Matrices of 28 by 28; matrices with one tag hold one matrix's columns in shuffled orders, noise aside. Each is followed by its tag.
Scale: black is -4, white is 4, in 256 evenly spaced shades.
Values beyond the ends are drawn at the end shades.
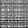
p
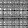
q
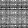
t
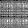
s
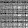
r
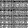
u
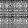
s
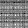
r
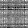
t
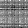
t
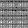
u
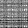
p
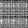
s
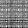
p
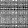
t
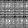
s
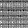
u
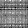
t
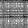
s
